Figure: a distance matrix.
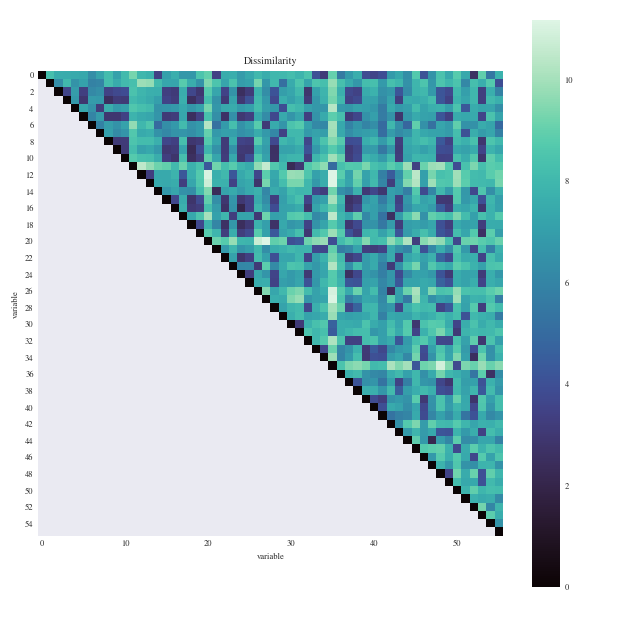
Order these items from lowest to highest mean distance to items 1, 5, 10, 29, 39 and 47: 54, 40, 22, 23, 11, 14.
22, 14, 40, 23, 54, 11
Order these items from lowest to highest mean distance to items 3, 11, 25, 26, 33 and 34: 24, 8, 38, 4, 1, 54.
24, 8, 38, 4, 54, 1
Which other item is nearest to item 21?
14
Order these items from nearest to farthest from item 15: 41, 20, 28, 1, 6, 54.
28, 41, 6, 1, 54, 20
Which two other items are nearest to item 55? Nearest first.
1, 6
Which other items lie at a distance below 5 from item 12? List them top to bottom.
13, 17, 23, 26, 42
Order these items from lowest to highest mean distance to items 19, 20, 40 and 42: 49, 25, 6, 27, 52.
25, 49, 52, 6, 27
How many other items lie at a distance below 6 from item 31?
6
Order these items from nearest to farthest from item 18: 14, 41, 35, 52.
41, 14, 52, 35
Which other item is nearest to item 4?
7
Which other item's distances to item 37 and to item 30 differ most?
11
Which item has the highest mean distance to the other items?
35
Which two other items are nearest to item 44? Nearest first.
47, 6
